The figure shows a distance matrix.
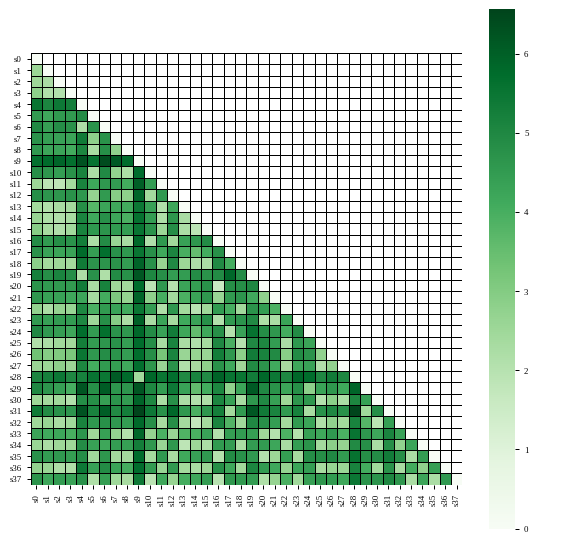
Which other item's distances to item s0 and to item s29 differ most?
s31
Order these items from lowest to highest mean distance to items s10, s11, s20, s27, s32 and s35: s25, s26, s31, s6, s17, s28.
s25, s26, s17, s6, s31, s28
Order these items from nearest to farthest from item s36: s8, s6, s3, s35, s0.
s3, s0, s8, s35, s6
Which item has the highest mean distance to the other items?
s9
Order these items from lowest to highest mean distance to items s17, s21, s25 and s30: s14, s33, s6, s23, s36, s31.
s14, s36, s33, s23, s31, s6
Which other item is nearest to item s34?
s13
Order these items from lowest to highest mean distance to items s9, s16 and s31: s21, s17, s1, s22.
s17, s21, s22, s1
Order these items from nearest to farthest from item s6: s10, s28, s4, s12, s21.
s4, s21, s12, s10, s28
